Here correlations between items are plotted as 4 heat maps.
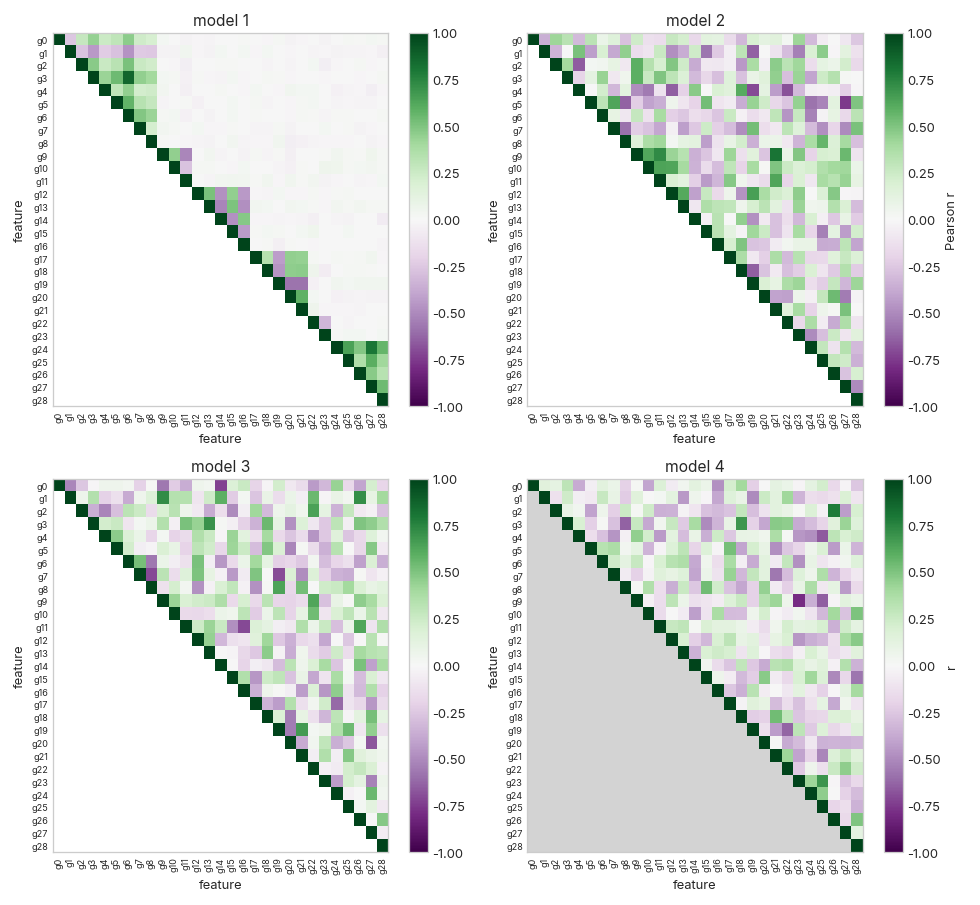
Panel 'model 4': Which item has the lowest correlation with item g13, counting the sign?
g1
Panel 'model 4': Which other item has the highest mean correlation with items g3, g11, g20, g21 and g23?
g18
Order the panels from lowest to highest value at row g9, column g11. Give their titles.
model 1, model 4, model 3, model 2
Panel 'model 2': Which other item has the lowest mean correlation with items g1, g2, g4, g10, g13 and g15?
g7
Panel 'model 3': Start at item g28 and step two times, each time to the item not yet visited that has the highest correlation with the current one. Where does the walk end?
g1
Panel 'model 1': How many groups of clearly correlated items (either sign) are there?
6
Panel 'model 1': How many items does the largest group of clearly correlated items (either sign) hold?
9
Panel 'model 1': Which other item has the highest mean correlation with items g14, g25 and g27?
g24
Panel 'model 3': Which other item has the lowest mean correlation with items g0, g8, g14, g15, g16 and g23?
g7
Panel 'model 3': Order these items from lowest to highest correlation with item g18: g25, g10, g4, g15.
g25, g10, g15, g4
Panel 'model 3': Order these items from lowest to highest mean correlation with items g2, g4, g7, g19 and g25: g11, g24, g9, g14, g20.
g20, g14, g24, g11, g9
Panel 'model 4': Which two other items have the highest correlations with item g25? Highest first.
g23, g24
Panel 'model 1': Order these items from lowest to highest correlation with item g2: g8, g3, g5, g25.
g25, g8, g5, g3
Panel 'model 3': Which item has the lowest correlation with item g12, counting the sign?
g8
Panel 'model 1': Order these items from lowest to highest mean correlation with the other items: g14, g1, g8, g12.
g1, g14, g12, g8
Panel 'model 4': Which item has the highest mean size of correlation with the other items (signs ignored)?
g3
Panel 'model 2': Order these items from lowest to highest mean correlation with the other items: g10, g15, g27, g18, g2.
g18, g15, g27, g2, g10
